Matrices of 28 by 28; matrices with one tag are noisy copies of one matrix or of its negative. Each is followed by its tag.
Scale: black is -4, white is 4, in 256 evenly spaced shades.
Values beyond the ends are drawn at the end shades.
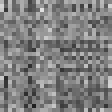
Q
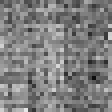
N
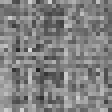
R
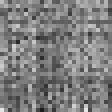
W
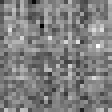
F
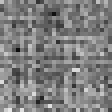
R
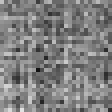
R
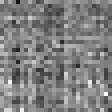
R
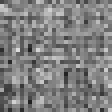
R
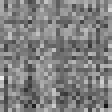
Q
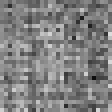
N
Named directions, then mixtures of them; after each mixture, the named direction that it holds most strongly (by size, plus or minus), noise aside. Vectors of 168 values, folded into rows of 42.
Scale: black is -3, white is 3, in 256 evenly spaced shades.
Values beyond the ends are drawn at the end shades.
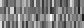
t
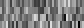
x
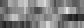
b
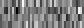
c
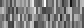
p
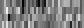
x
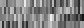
t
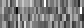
p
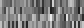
t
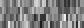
x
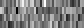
p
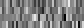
x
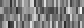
p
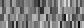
x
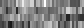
b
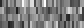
p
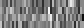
t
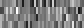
c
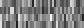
t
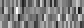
c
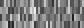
p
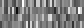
c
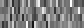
p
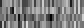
t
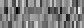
c
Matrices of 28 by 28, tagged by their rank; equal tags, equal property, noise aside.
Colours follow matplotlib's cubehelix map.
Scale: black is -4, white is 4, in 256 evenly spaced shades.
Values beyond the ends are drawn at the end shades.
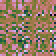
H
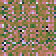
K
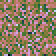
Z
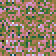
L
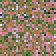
Z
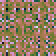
H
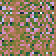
H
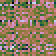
H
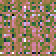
H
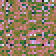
H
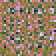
L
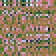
H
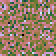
Z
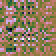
H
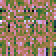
H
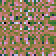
H
